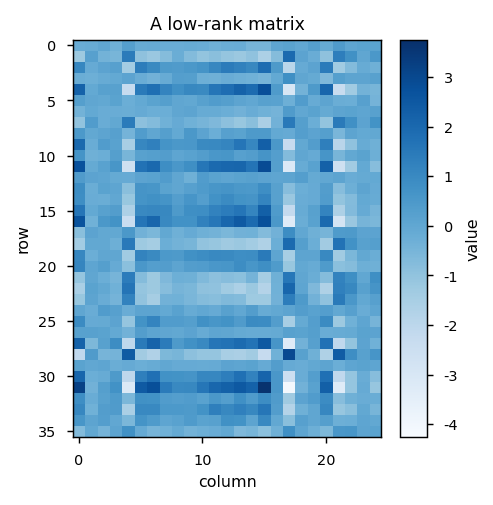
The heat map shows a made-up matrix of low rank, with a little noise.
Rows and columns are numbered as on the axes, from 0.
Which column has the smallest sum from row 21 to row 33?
17
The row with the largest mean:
31
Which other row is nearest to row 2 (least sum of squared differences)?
33
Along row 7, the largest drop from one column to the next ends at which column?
5
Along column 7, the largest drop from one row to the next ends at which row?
28
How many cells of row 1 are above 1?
3
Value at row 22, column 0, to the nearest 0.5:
-1.5
